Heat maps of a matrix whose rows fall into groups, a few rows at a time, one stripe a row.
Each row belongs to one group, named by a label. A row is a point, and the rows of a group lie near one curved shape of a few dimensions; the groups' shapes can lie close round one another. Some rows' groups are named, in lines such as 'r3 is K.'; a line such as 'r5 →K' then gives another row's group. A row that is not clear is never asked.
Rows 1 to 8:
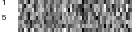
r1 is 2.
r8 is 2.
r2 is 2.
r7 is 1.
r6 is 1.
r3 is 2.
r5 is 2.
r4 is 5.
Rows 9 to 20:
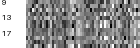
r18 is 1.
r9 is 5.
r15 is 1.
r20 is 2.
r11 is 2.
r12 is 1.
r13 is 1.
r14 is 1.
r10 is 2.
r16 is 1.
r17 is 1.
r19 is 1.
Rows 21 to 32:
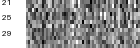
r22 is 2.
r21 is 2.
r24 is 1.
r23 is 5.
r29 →1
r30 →2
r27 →2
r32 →1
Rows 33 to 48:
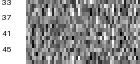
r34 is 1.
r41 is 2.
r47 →2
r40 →2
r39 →1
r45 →1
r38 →1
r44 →2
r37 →1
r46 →2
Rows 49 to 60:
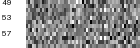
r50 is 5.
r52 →1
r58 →1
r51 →1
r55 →1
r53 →2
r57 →1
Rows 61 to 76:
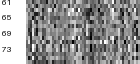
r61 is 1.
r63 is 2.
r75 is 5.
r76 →1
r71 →1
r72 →2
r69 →5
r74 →1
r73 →2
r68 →5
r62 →2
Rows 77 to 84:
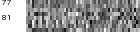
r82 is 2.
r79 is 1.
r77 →2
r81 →1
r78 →2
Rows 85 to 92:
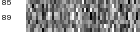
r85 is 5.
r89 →2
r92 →2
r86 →2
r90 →2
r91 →1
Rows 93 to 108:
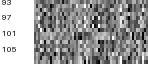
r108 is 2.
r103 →2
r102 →1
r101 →1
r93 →2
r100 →2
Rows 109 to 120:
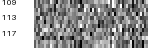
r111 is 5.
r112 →5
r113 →5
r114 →2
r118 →1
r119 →1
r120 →1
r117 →5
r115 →2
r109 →1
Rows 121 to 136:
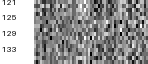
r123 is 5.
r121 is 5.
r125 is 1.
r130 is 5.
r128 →2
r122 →2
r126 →1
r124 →5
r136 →5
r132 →5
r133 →2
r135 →5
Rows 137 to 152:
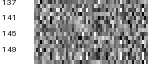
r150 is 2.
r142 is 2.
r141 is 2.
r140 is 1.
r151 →2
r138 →5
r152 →5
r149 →5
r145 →5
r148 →5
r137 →2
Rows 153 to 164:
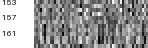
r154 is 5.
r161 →2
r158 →1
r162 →2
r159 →2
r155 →2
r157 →1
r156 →5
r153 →1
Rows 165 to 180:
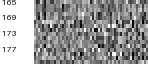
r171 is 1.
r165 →5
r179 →1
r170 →1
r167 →2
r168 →5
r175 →1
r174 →5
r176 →2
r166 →2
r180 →1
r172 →5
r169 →5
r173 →1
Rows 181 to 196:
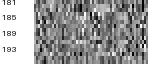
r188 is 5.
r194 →1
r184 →5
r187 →5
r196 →2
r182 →1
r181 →5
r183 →1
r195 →2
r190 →5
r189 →5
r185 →5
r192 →5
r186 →5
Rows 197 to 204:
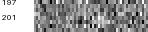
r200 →5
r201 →5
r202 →1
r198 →2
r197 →2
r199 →2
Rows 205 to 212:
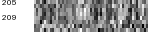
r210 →2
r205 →5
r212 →2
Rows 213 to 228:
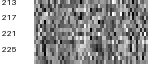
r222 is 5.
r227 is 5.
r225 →5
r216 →1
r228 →1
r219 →2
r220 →5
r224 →5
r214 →2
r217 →5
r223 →1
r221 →5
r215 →5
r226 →2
